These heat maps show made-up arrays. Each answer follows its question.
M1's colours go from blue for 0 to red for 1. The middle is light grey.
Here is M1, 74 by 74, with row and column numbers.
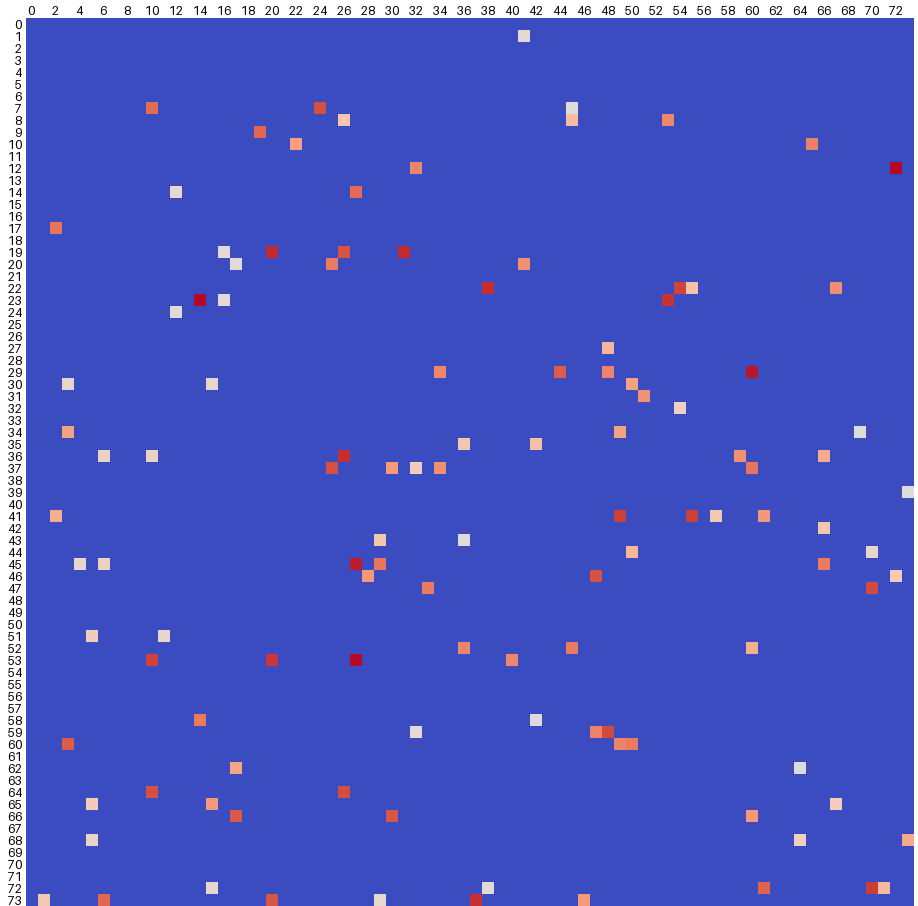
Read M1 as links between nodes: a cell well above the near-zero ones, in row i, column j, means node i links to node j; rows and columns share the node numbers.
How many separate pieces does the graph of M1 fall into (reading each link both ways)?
7
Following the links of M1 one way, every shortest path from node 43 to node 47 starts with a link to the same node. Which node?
node 36
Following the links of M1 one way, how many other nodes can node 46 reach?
9
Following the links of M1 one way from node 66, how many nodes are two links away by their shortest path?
5
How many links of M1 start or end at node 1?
2
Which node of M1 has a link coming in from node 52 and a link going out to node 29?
node 45
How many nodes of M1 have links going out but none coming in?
11
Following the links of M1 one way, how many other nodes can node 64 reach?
10
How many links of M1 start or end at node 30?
5
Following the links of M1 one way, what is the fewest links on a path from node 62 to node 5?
4
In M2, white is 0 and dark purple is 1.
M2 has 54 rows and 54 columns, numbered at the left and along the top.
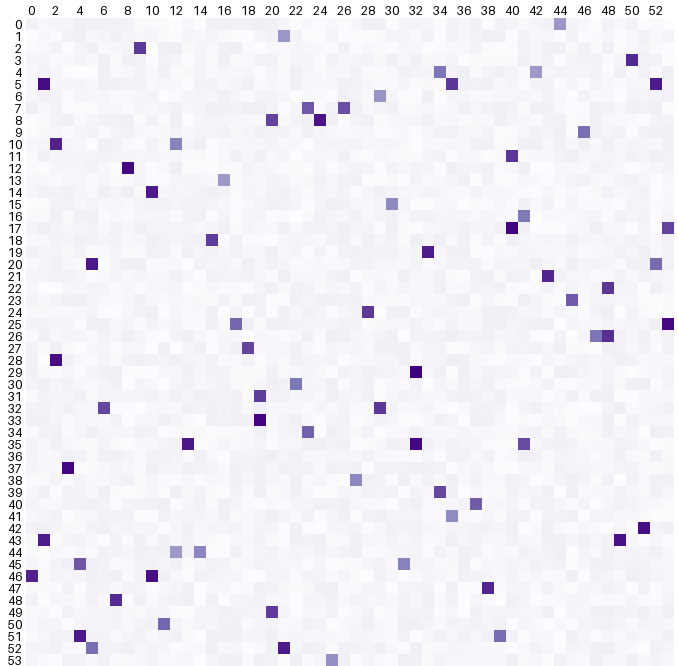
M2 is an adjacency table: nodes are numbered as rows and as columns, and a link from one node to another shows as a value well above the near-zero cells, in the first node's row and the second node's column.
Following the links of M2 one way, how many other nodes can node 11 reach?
4
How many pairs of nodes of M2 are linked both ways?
5
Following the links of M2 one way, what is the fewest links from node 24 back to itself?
8
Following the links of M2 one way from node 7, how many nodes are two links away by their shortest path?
3
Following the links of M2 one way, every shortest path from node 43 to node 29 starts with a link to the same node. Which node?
node 49
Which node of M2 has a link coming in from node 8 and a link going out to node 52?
node 20
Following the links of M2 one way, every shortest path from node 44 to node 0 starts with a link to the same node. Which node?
node 14
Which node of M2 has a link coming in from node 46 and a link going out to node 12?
node 10
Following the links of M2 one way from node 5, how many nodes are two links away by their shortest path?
4
